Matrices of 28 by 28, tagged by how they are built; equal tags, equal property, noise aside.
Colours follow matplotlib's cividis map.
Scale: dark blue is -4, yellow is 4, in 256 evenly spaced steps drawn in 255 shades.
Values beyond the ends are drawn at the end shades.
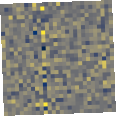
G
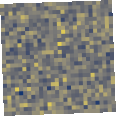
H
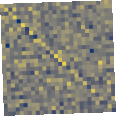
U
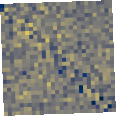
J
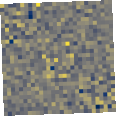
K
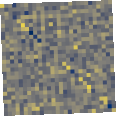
U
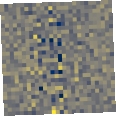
G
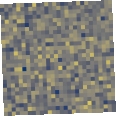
H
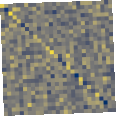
U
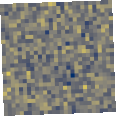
H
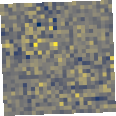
K
